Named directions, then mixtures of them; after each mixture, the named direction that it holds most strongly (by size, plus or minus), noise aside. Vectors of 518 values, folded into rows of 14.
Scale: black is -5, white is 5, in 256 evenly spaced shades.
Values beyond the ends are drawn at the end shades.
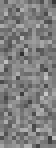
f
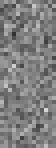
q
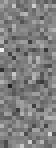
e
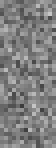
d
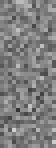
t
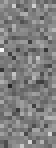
e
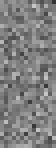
f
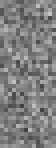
d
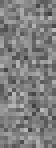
d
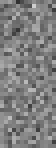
t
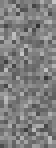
f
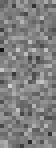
e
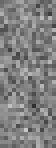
d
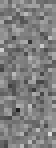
e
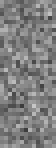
d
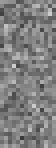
d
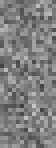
d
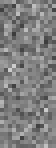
q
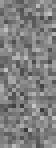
d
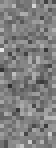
e
